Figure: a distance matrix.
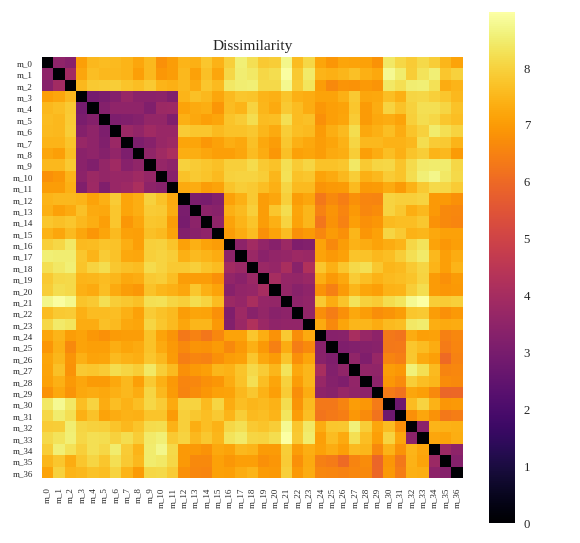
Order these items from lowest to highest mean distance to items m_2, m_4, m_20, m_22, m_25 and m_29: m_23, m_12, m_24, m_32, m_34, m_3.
m_24, m_23, m_3, m_12, m_34, m_32
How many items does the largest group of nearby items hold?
9
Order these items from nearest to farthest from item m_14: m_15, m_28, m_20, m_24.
m_15, m_24, m_28, m_20
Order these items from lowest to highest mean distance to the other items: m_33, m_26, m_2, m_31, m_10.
m_26, m_10, m_31, m_2, m_33
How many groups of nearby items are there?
8
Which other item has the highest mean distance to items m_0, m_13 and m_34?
m_21
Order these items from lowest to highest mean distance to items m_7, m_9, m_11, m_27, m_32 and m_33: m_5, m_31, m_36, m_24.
m_5, m_24, m_31, m_36
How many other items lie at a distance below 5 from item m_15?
3
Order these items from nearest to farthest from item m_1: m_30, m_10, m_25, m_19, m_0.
m_0, m_10, m_25, m_19, m_30
